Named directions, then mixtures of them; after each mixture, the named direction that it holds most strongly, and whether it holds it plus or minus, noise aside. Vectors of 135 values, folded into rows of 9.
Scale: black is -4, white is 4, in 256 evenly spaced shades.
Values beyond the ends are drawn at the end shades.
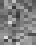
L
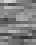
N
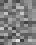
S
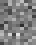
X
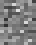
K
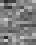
N, minus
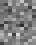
X, plus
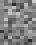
K, minus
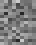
S, minus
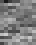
N, minus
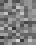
S, plus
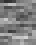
N, minus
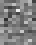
K, plus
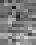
L, plus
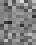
X, plus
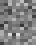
X, plus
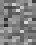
K, plus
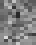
L, plus
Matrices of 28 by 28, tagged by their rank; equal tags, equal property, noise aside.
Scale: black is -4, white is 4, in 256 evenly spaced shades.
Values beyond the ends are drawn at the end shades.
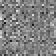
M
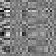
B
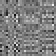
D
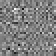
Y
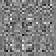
D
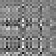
B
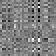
B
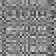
D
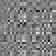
D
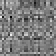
D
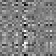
B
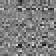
Y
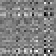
B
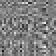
Y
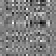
D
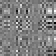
B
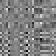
B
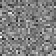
M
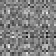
D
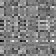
D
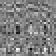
D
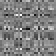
B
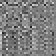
Y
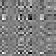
B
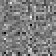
M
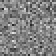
M
